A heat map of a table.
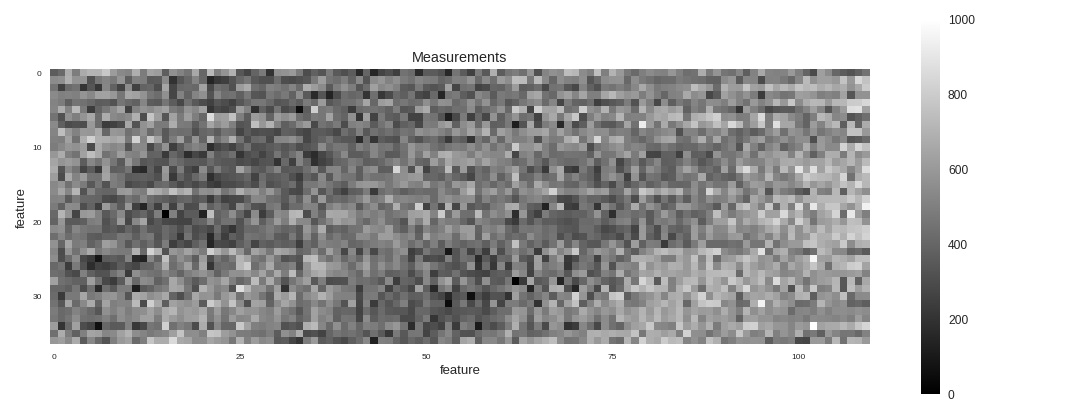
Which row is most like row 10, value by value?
1
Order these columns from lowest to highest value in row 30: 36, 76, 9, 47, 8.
47, 9, 8, 36, 76
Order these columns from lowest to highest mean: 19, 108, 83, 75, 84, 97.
19, 75, 83, 84, 97, 108
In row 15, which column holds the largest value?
108
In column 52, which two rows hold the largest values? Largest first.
19, 11
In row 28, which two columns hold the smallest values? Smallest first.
62, 68
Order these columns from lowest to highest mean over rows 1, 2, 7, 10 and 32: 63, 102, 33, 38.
33, 38, 63, 102
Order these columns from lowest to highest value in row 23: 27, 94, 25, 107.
27, 25, 94, 107
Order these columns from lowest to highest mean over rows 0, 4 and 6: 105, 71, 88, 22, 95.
71, 22, 105, 88, 95
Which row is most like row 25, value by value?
34
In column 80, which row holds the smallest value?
11
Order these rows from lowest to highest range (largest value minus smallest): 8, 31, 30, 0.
8, 0, 30, 31
